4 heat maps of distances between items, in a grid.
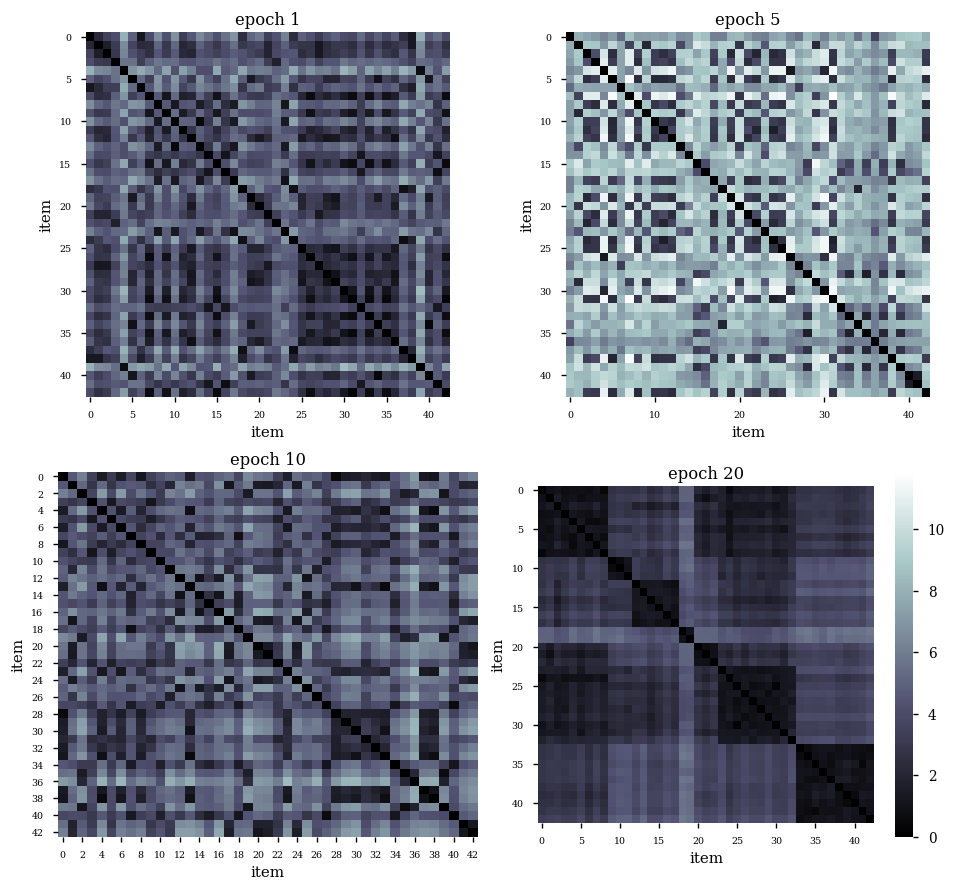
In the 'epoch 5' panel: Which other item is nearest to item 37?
35
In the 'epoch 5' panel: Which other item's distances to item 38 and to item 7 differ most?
5
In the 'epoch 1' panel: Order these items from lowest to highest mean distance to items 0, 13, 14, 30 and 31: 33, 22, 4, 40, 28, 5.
33, 28, 40, 5, 22, 4
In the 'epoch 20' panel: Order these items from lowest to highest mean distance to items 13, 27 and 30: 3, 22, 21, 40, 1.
3, 1, 21, 22, 40
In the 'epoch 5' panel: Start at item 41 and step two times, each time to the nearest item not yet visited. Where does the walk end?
16
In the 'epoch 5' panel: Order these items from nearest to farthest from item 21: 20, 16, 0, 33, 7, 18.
0, 18, 33, 16, 20, 7
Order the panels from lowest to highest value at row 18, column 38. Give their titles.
epoch 1, epoch 10, epoch 20, epoch 5
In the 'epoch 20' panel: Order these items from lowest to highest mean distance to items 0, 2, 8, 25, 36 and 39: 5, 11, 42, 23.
5, 23, 42, 11
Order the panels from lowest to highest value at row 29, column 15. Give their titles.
epoch 20, epoch 1, epoch 10, epoch 5
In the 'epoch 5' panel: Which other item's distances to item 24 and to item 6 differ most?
31
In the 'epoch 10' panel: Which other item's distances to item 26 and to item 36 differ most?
11
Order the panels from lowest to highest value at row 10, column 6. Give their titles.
epoch 20, epoch 10, epoch 1, epoch 5
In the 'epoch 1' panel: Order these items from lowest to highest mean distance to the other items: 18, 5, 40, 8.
40, 5, 18, 8
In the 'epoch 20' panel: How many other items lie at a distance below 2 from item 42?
9
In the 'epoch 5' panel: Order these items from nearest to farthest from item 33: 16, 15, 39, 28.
28, 39, 15, 16
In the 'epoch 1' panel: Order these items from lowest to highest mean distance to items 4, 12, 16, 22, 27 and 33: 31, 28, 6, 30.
28, 31, 30, 6
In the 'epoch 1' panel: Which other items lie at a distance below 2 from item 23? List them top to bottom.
8, 10, 13, 17
